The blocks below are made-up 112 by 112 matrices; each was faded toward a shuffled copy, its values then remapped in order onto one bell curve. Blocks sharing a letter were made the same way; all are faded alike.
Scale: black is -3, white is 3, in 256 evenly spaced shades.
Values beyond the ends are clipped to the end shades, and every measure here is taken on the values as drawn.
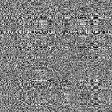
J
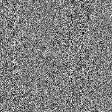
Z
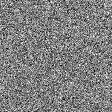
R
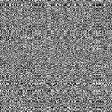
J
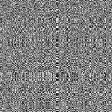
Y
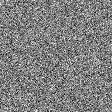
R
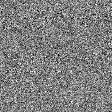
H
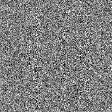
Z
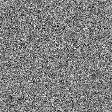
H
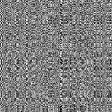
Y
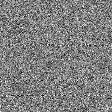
H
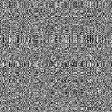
Y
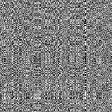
Y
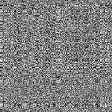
J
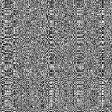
Y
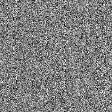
Z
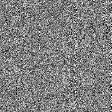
Z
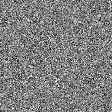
H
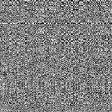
J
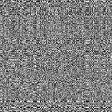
J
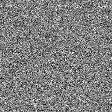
H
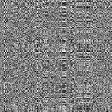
Y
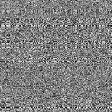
J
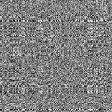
J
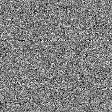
H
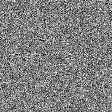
H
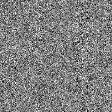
Z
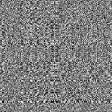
J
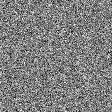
R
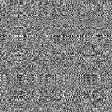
J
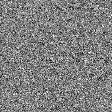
H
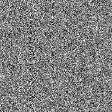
Z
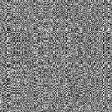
Y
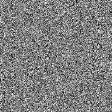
Z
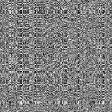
Y
